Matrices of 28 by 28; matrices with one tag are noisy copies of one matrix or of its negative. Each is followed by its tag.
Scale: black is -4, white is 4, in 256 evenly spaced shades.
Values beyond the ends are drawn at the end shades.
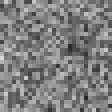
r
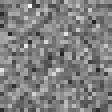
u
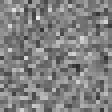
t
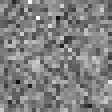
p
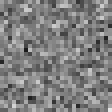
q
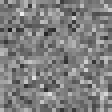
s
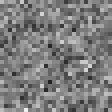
s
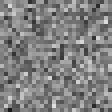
t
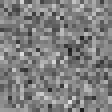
r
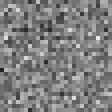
t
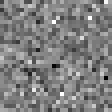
r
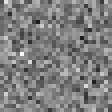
r
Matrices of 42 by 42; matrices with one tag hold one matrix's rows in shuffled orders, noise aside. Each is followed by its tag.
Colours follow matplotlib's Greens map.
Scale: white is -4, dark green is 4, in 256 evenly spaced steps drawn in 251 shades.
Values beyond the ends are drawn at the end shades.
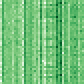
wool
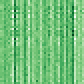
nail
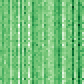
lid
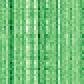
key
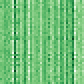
nail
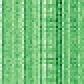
wool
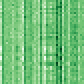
wool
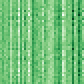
lid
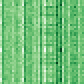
wool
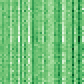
lid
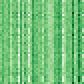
lid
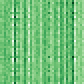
nail
